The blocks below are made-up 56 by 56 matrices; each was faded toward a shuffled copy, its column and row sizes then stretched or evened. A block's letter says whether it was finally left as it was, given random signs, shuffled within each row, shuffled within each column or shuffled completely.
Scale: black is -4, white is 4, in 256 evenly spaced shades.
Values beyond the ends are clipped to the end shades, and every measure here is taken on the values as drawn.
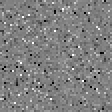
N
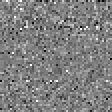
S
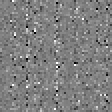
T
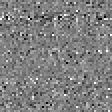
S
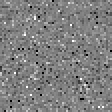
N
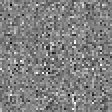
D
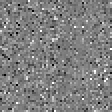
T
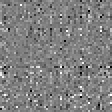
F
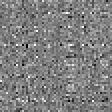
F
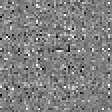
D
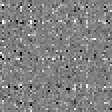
D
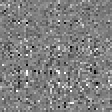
F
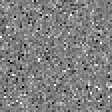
N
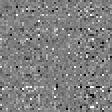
F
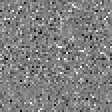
S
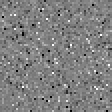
N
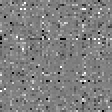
F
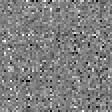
D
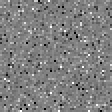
N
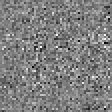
D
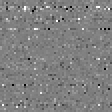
S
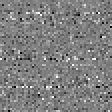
S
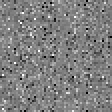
T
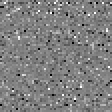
S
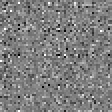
D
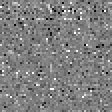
S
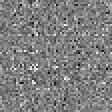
D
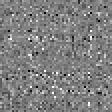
F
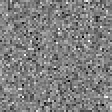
N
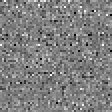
S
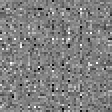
F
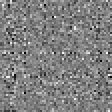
D
